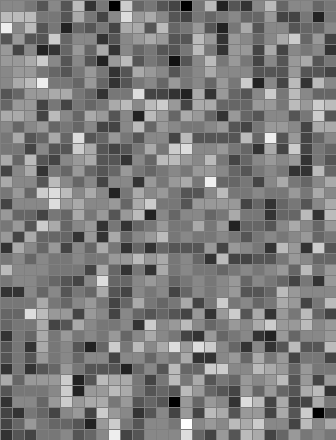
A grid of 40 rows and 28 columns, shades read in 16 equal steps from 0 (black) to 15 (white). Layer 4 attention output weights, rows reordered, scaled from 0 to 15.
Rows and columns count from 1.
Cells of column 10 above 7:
15
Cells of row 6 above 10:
3
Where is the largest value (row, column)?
39, 16
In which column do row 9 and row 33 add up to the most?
12
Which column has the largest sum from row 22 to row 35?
24
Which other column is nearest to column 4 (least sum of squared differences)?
19
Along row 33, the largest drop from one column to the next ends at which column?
17
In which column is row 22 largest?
14
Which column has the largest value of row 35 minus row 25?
11
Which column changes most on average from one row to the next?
18
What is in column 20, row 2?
8
